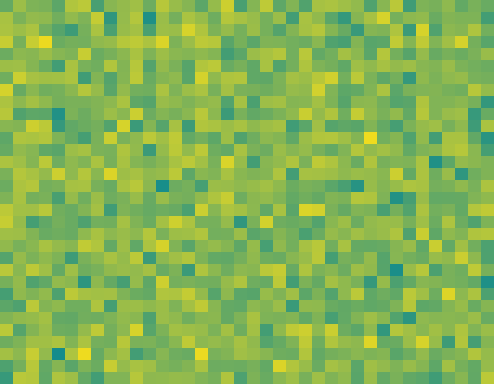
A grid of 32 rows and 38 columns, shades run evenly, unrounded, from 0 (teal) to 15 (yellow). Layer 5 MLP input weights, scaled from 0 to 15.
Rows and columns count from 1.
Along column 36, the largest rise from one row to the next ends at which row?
16
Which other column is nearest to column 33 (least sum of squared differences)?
10
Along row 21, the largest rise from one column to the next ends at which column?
34
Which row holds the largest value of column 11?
28
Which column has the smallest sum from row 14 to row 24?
23
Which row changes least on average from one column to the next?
27
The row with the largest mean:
15
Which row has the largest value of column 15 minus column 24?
25
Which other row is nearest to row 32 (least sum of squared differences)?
31
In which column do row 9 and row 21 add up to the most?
13
